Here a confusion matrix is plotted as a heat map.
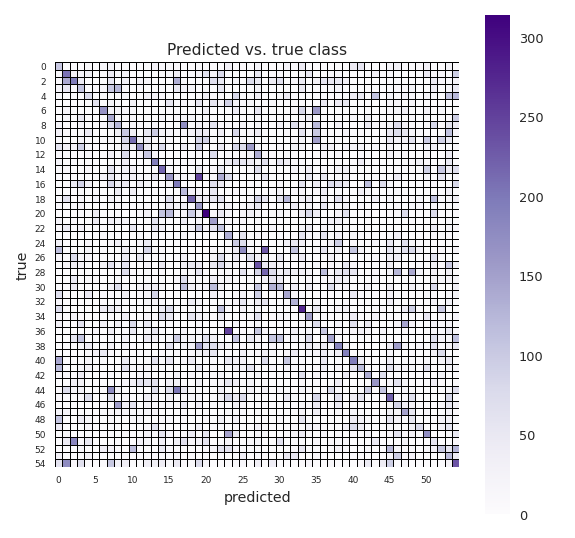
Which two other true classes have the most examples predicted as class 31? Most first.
18, 40
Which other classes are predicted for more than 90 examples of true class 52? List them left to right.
10, 45, 54
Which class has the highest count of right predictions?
20
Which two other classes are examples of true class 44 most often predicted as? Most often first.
16, 7
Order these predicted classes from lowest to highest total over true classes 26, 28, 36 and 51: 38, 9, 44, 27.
44, 38, 9, 27
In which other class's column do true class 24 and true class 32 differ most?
38
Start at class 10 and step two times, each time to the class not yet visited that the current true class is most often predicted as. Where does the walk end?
47
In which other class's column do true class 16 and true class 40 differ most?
0
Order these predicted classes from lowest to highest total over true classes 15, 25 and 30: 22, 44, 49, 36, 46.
44, 49, 46, 36, 22
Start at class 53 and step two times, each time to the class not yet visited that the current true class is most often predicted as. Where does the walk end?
8
